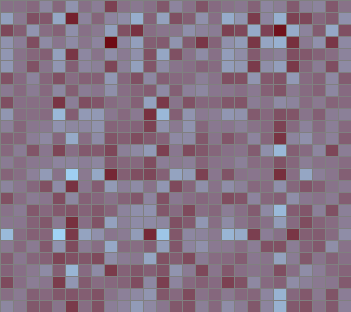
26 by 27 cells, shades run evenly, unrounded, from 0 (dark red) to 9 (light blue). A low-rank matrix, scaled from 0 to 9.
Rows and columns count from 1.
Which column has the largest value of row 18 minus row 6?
12
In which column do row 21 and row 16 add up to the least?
6
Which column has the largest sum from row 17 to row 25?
22
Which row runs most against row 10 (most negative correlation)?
9
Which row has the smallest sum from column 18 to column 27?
3
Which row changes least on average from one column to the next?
14
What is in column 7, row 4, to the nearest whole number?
5
